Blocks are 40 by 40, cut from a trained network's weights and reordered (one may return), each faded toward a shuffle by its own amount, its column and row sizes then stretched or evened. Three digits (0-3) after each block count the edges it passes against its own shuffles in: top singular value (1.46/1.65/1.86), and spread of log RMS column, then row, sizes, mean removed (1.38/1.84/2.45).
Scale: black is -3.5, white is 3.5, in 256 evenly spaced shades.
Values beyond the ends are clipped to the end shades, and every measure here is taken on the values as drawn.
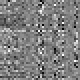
2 3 0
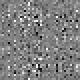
0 3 1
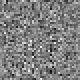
1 2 0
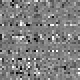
0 2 3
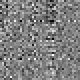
2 2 2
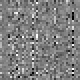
1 3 1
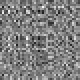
3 0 2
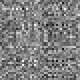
3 0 2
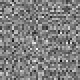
3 1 1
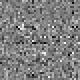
0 1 2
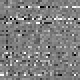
1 0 3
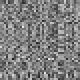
3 0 1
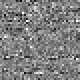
1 0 2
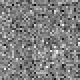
0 1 0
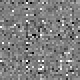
0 1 2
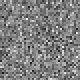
0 0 0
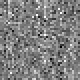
0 1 0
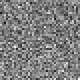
3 0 0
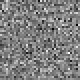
1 0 2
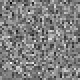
1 0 0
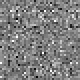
0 1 0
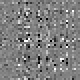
0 3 2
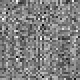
3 1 2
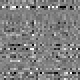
3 0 3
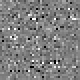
0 1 2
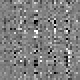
3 3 2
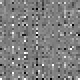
0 3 2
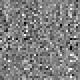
1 2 1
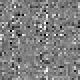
0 2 2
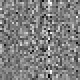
2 2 0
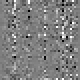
0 3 1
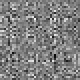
3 2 2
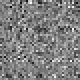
1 0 2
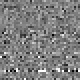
1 0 3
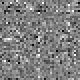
1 1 2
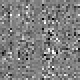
0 3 2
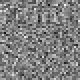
1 0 0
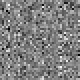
1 2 0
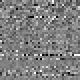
1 0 3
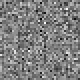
0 1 0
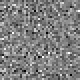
0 0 1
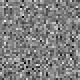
1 1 2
